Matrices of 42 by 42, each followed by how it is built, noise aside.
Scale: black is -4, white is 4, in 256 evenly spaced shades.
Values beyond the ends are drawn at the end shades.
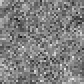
smooth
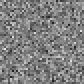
noise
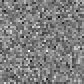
noise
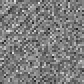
Hankel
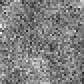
smooth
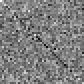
diagonal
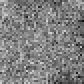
smooth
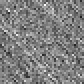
Toeplitz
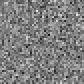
noise
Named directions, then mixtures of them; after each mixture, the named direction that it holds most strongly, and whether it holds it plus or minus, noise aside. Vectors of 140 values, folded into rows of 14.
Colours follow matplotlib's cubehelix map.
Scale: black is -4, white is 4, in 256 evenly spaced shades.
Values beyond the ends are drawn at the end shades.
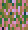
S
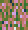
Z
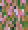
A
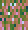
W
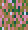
S, minus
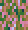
A, minus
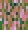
W, minus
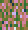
Z, plus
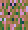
W, minus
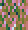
A, minus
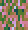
A, minus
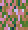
A, plus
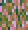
A, minus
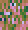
W, plus
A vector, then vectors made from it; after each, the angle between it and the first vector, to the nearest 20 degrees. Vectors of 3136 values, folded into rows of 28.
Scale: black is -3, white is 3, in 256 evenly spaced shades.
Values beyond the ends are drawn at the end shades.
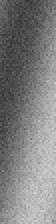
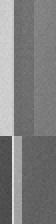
120 degrees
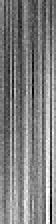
60 degrees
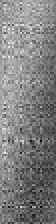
140 degrees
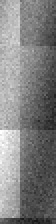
140 degrees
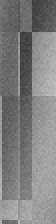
40 degrees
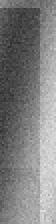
20 degrees
